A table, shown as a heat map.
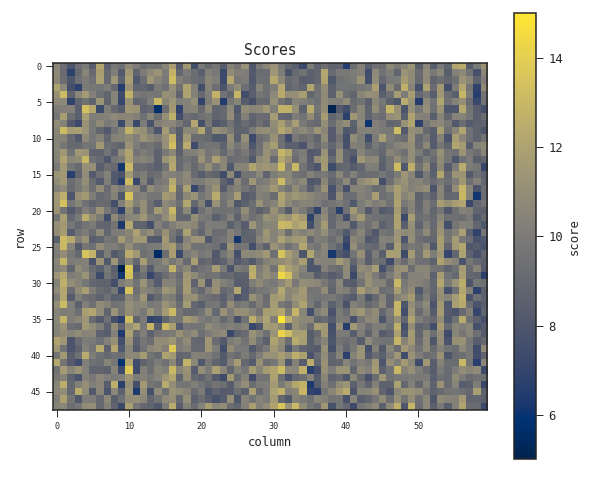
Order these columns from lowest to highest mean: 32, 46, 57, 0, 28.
57, 46, 28, 32, 0
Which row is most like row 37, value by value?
22
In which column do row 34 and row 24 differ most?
25
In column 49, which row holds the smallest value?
28
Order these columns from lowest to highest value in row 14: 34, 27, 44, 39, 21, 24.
24, 39, 34, 44, 21, 27
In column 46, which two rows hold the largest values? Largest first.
6, 26
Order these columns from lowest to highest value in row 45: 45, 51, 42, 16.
45, 51, 42, 16
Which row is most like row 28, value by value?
16
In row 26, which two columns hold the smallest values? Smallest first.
14, 38
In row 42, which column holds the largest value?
10
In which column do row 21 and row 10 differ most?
32
